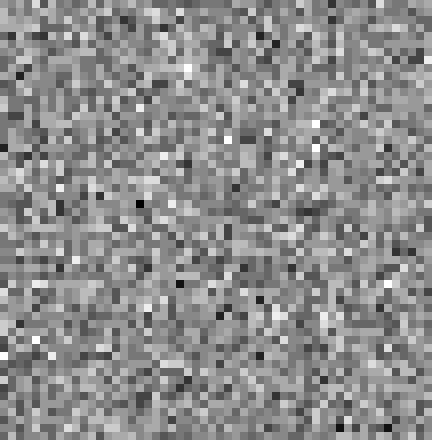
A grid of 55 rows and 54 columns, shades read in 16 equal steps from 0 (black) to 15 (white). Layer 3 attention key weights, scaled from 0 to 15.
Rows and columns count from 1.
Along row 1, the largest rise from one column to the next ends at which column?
48
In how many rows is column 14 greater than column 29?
31
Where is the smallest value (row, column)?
26, 18
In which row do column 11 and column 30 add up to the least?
24
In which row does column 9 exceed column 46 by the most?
5
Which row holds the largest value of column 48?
1
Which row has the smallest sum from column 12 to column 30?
40
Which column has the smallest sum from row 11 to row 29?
9
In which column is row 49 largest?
33
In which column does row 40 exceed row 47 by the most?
36
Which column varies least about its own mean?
45
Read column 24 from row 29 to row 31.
8 7 8
